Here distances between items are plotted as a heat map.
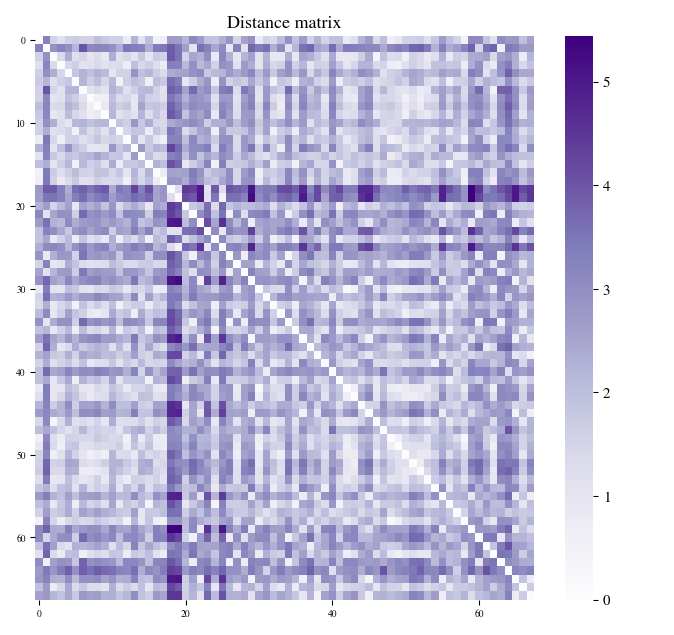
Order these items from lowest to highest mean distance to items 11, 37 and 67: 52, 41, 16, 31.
41, 16, 52, 31
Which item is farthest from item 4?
64
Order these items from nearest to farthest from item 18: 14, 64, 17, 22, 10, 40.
10, 17, 14, 40, 64, 22
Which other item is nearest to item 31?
40
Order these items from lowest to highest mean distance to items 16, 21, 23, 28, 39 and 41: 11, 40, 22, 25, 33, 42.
11, 42, 33, 25, 40, 22
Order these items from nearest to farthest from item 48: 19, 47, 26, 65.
47, 65, 26, 19
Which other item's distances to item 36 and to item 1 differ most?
29
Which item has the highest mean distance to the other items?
18
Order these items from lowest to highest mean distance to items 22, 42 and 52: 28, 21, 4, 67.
67, 4, 28, 21
